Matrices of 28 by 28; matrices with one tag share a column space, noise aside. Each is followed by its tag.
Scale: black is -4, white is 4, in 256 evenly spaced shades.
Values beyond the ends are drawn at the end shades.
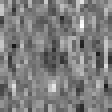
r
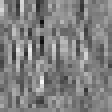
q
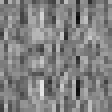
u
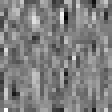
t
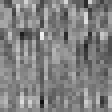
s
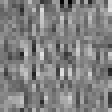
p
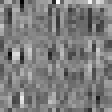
p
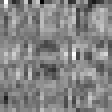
p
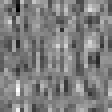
r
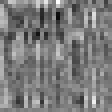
s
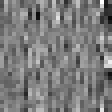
t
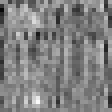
s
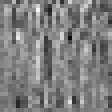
s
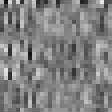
p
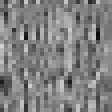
u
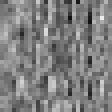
u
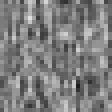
u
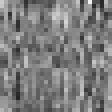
t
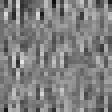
t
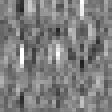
q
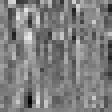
s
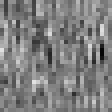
q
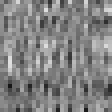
r
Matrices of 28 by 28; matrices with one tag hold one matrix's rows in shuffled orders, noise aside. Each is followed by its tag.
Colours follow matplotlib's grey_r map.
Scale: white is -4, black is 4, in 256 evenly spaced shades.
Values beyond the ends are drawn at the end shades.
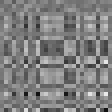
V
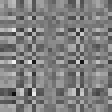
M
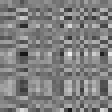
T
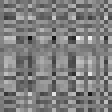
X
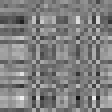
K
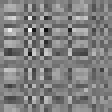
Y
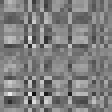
Y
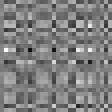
X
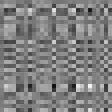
X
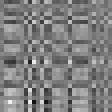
Y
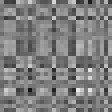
X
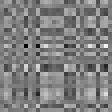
V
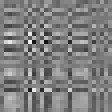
Y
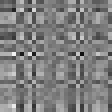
M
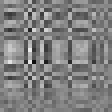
Y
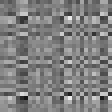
T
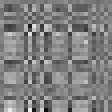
Y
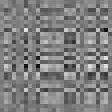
V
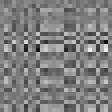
V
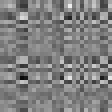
T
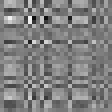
Y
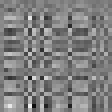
Y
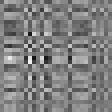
Y
